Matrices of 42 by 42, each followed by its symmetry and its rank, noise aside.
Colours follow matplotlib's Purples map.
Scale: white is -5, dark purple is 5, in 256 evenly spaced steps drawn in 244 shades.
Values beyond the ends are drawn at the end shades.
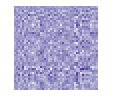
symmetric, rank three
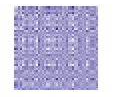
no symmetry, rank two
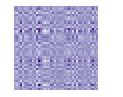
no symmetry, rank two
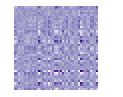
no symmetry, rank two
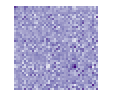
symmetric, rank four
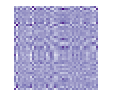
antisymmetric, rank two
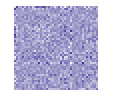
symmetric, rank four
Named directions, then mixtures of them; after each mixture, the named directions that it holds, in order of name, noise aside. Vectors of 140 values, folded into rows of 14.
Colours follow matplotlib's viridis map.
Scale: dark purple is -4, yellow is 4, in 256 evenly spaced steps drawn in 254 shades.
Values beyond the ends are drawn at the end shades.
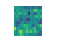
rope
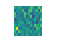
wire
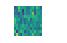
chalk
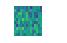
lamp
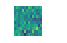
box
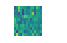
chalk.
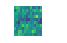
box, lamp, rope.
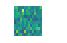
box, chalk.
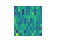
chalk.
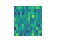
box, chalk, rope.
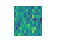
box, rope, wire.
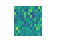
wire.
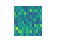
lamp, rope, wire.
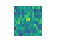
chalk, lamp, rope.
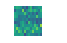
box, rope, wire.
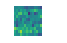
lamp, rope.
